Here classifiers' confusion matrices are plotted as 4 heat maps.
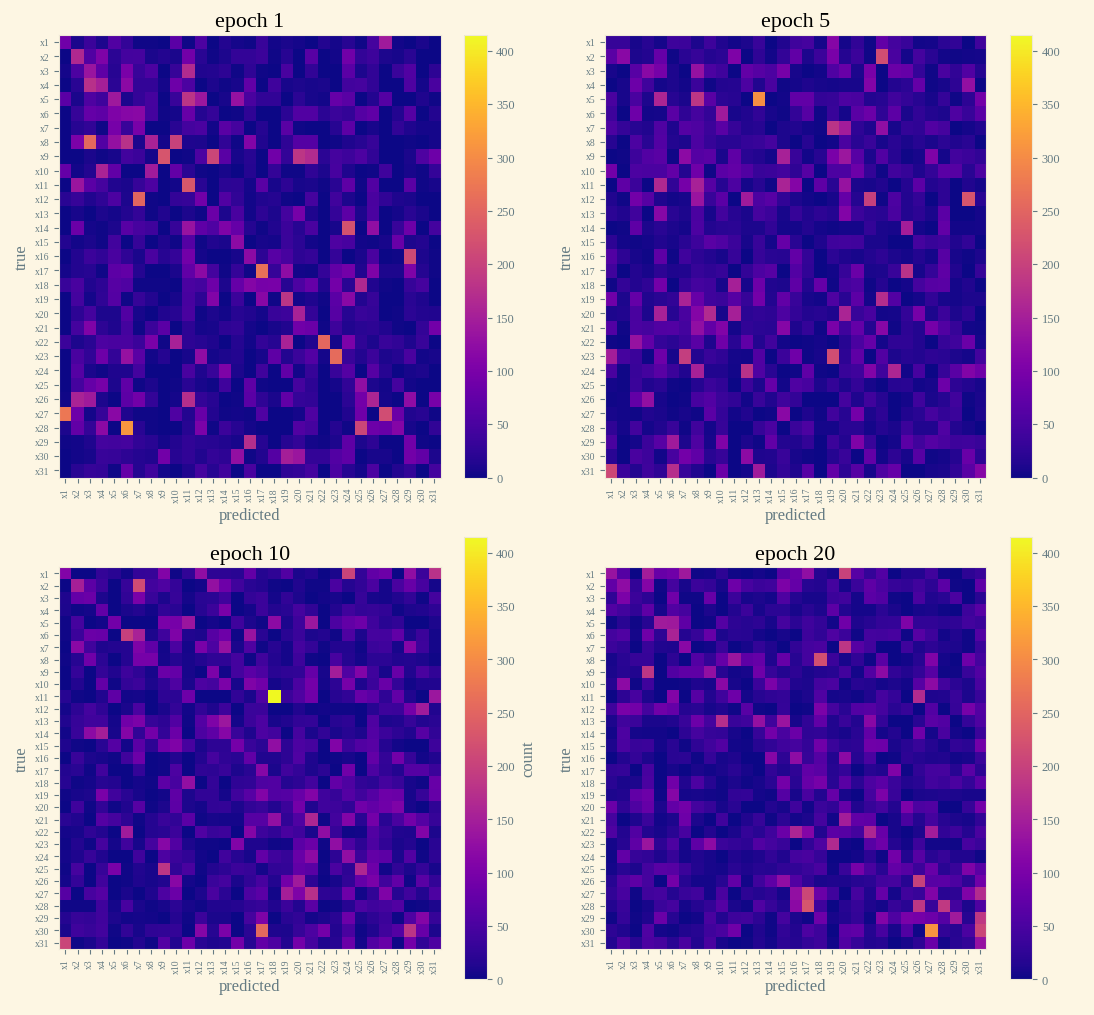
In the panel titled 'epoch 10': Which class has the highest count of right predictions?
x6
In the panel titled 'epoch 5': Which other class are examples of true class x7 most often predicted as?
x19
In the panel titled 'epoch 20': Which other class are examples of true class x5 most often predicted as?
x6
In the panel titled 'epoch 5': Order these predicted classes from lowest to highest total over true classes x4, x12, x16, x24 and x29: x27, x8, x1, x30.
x27, x1, x8, x30
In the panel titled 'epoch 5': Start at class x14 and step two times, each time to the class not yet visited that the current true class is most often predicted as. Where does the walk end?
x28
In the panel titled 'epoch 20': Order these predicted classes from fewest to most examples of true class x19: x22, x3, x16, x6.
x16, x22, x3, x6
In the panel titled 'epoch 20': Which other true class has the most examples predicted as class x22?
x13
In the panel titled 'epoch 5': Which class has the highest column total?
x8
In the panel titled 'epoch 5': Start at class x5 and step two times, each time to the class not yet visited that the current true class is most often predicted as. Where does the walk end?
x20
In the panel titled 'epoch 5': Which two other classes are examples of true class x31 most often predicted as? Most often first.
x1, x6
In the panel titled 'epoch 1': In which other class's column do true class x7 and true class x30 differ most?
x20
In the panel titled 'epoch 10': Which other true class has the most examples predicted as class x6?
x22
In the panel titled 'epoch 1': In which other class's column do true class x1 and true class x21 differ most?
x27
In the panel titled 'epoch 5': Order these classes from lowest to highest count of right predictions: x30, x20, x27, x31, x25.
x25, x27, x30, x31, x20
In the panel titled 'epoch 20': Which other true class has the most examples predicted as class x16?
x22
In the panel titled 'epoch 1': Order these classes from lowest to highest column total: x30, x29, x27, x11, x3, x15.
x30, x27, x15, x29, x3, x11
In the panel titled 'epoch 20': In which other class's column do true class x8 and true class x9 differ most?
x18
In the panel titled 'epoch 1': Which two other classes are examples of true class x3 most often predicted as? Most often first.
x11, x6
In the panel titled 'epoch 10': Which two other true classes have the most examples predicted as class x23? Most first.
x9, x15
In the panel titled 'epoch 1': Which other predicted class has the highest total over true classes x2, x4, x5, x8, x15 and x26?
x3
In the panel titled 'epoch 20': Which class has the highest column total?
x31
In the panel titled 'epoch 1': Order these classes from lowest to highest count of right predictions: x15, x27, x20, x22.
x15, x20, x27, x22
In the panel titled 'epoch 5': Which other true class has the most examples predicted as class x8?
x5
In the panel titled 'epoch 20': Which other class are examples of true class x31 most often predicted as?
x27
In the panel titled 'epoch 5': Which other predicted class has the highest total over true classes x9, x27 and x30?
x15
